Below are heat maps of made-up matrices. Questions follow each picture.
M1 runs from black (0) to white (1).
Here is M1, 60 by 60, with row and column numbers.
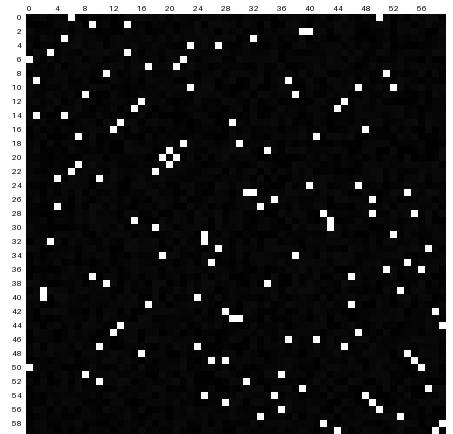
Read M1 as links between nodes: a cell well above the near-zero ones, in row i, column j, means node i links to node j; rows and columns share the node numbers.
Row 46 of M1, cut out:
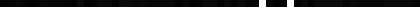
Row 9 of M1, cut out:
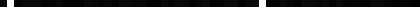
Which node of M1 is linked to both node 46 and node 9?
node 37
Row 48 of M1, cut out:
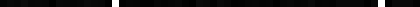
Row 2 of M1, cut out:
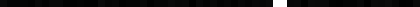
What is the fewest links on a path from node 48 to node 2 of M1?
7
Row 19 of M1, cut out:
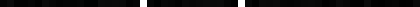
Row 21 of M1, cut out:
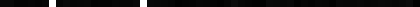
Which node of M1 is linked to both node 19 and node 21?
node 20
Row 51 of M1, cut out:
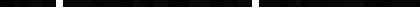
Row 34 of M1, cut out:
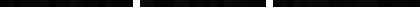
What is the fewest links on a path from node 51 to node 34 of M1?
4
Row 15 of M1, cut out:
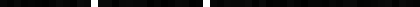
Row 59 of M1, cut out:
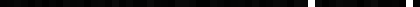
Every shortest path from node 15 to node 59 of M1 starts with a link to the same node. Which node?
node 13
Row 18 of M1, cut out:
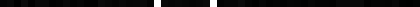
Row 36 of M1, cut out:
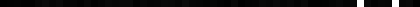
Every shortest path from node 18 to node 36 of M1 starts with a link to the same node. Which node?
node 22
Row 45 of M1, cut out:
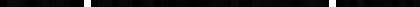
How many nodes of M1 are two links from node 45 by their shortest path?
3
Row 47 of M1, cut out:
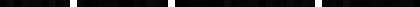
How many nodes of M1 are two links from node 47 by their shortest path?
4
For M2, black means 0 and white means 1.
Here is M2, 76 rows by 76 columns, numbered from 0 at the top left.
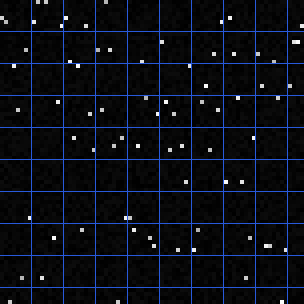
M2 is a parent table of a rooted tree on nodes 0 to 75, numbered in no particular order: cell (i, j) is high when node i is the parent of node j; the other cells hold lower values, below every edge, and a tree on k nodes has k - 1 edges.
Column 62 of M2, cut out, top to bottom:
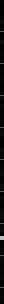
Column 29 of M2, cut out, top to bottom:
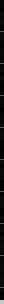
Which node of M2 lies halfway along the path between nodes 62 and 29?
12
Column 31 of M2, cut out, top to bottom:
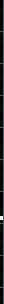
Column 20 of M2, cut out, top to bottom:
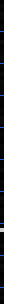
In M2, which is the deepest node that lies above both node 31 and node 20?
27
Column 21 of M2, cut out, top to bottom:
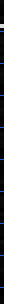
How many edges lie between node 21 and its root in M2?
2
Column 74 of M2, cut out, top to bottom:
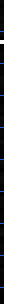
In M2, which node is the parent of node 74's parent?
69
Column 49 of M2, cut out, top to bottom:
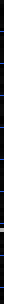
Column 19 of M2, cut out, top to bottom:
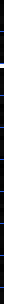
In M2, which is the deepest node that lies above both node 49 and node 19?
4
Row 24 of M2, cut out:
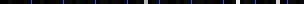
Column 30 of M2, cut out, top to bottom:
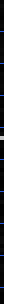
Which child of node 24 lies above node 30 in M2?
36
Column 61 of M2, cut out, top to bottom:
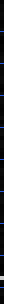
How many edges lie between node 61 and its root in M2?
3
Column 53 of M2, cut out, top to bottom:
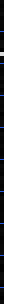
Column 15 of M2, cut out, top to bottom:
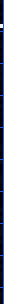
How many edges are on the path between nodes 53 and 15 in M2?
6
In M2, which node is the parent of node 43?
28
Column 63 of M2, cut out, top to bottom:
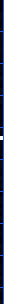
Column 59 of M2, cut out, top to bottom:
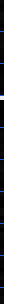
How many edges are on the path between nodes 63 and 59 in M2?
4
